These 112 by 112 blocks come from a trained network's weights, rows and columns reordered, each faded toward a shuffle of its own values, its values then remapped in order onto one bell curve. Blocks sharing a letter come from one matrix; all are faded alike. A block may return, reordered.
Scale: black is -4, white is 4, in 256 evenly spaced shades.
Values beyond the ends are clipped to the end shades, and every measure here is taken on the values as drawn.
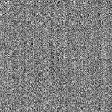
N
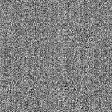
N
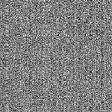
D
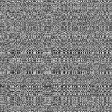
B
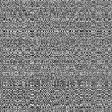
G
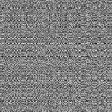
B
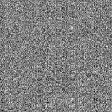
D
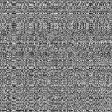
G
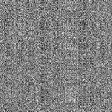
D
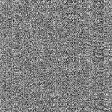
N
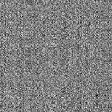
N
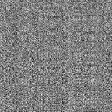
D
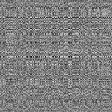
B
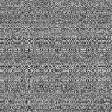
G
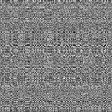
G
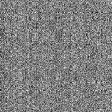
N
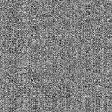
D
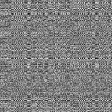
B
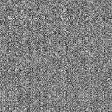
D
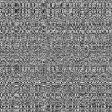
G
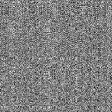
N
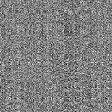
D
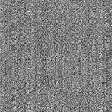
D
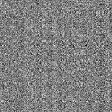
N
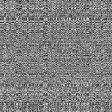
G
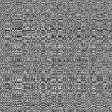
B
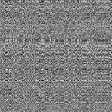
G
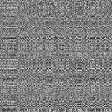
B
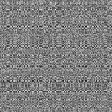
B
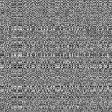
B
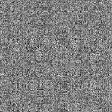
N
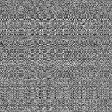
G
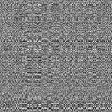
B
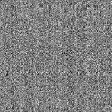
N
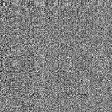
N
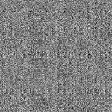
N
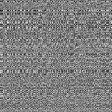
B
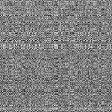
G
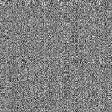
N
